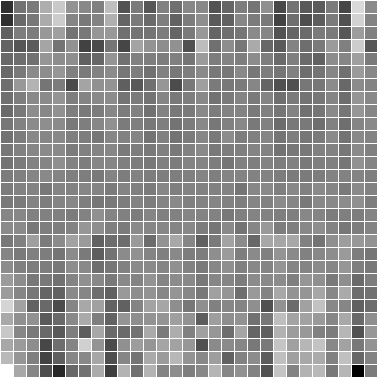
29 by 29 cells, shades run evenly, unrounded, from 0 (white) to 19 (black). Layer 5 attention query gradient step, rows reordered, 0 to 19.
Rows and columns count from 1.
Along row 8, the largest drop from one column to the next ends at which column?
28
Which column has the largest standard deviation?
1
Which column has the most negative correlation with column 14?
9
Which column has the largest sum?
10
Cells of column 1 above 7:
23
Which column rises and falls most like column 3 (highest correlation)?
29
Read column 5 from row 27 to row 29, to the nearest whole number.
11 12 16
